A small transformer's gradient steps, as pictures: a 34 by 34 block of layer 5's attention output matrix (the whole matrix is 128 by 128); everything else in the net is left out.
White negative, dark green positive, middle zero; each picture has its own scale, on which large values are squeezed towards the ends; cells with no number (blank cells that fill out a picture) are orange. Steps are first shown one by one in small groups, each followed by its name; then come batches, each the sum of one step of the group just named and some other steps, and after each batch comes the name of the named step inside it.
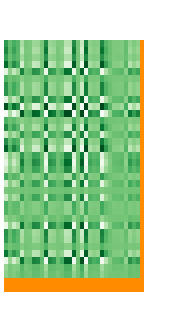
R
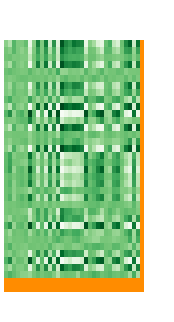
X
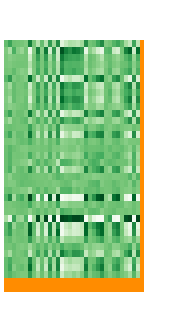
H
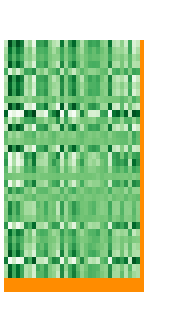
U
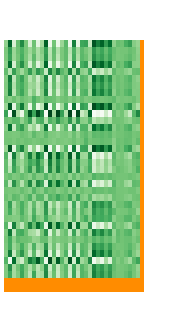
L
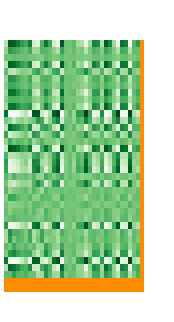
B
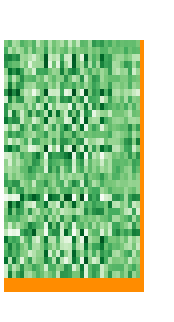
L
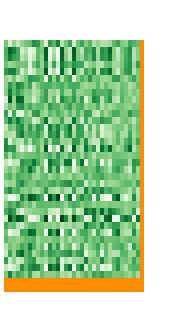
H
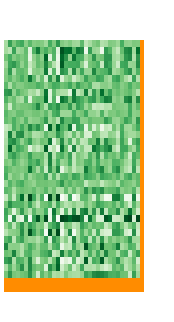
H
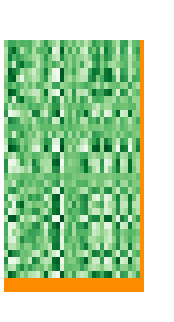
B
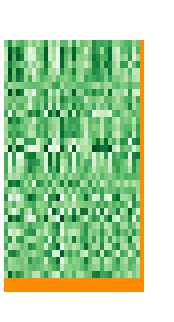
L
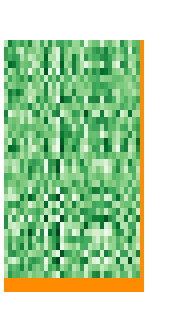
B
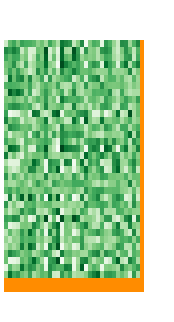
B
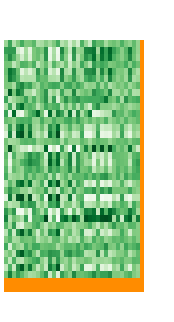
L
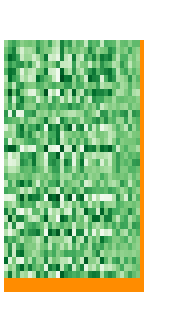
U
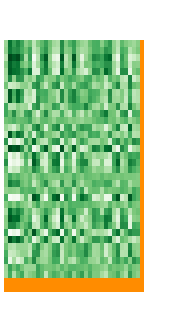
U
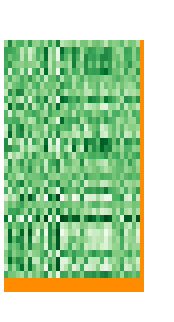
H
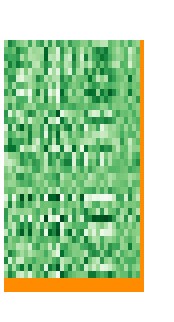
U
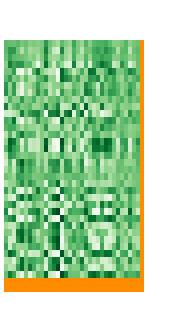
R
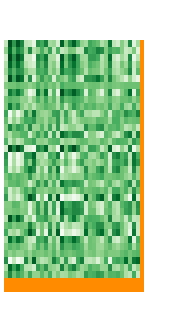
U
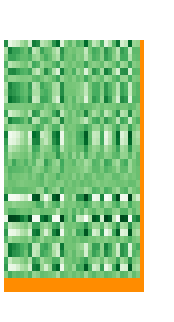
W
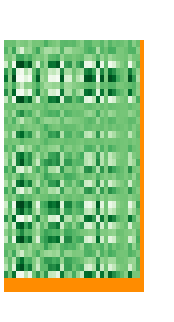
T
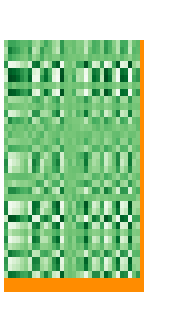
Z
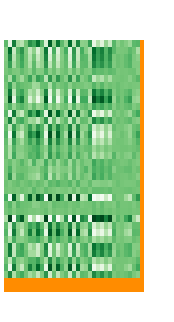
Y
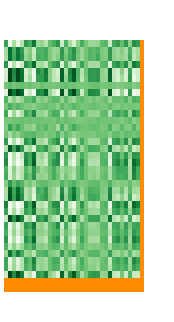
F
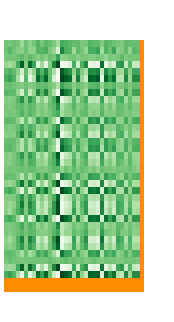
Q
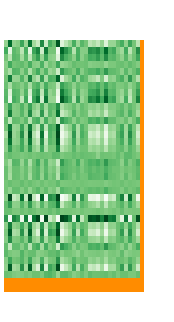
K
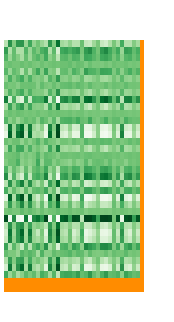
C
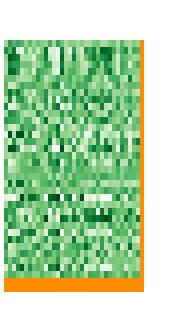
C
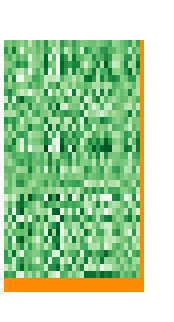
T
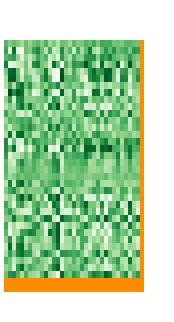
Z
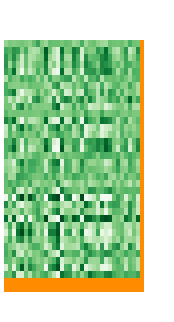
C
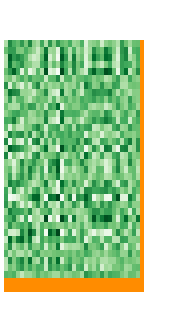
Y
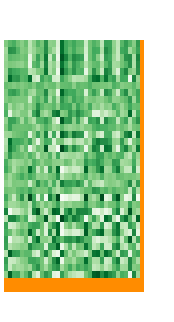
Z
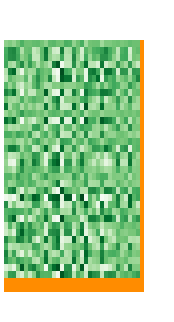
Q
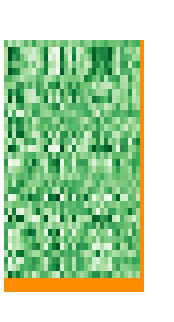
F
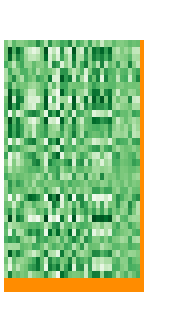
Y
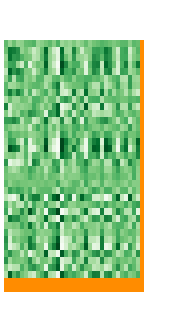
F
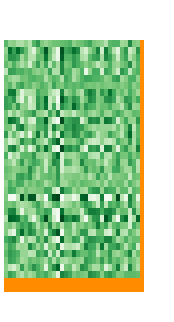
W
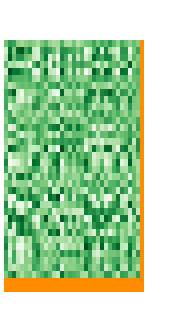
Z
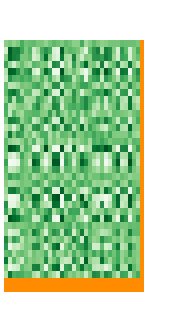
Z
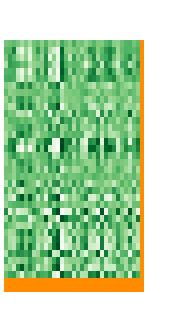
Q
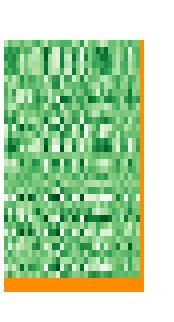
C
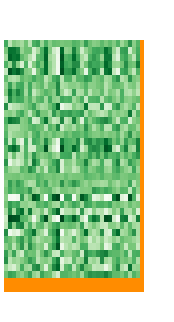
W
